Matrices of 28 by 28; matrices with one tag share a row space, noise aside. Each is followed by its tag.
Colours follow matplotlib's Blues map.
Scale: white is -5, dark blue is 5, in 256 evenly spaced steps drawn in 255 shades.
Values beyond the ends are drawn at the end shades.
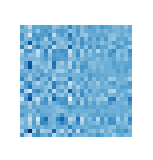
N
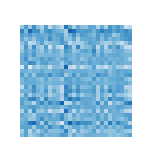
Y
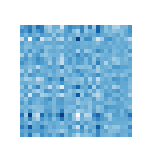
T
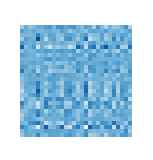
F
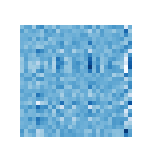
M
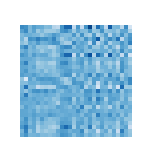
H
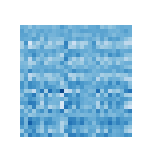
Y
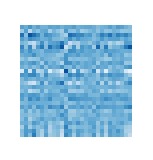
Y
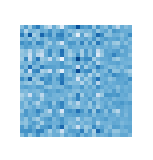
T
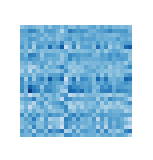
Y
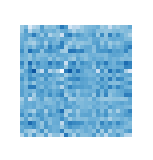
Y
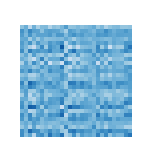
Y
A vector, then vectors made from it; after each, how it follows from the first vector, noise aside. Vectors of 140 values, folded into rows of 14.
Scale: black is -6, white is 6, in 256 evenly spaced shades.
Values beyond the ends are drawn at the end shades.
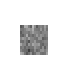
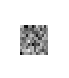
negated, scaled up.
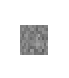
wrapped around, negated, shrunk.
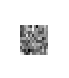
scaled up.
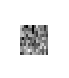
negated, scaled up.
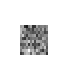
negated, scaled up.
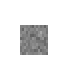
wrapped around, negated, shrunk.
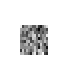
reversed, scaled up.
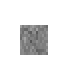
wrapped around, negated, shrunk.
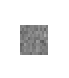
wrapped around, negated, shrunk.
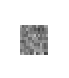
reversed.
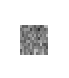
reversed.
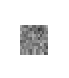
reversed.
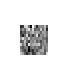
scaled up.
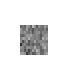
sign-scrambled.
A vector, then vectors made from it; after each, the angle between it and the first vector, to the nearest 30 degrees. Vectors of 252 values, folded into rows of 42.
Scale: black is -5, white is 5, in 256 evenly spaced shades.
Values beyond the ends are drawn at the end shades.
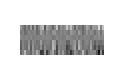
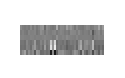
60 degrees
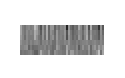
120 degrees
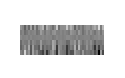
30 degrees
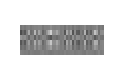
90 degrees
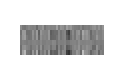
60 degrees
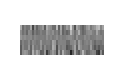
30 degrees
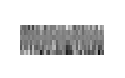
30 degrees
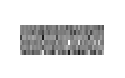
120 degrees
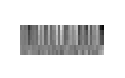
90 degrees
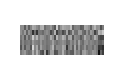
60 degrees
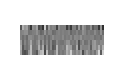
150 degrees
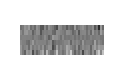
150 degrees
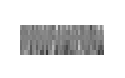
30 degrees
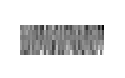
150 degrees
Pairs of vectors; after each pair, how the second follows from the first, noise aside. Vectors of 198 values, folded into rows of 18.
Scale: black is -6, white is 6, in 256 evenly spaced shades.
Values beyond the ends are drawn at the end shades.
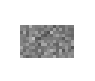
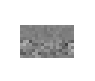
wrapped around, negated, partly zeroed.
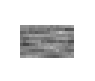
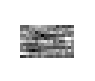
reversed, negated, scaled up.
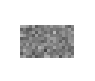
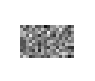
reversed, negated, scaled up.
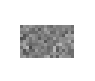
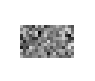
reversed, negated, scaled up.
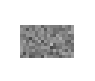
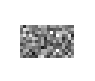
wrapped around, negated, scaled up.
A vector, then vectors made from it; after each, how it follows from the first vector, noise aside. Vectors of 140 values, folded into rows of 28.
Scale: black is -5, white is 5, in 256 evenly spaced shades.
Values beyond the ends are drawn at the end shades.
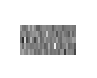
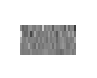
wrapped around, partly zeroed.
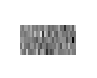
wrapped around, negated.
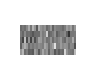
sign-scrambled.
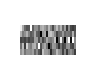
reversed, negated, scaled up.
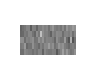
reversed, shrunk.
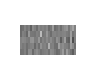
reversed, shrunk.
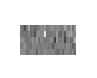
wrapped around, partly zeroed.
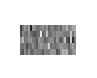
reversed.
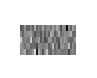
wrapped around, negated.
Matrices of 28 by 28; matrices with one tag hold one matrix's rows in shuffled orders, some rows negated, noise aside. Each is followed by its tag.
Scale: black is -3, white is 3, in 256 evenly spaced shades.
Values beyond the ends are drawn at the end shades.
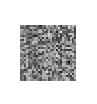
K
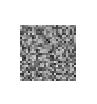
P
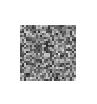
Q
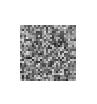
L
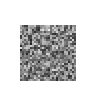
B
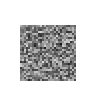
K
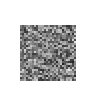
K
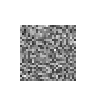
P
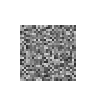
Q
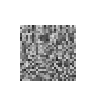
P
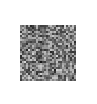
P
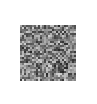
L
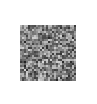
K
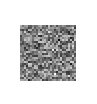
K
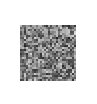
K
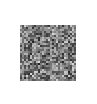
B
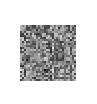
Q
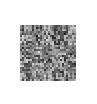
L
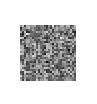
Q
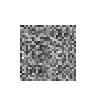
P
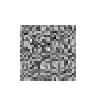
B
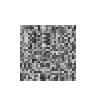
B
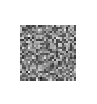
P
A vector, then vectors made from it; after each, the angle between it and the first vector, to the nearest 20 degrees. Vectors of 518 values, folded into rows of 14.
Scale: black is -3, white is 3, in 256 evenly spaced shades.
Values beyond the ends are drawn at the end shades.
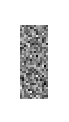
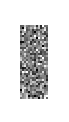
100 degrees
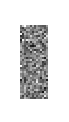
100 degrees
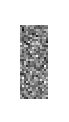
140 degrees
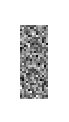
20 degrees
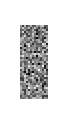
40 degrees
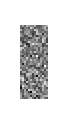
160 degrees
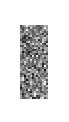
140 degrees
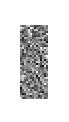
120 degrees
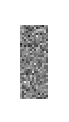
80 degrees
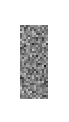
40 degrees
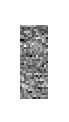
140 degrees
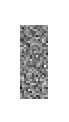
160 degrees
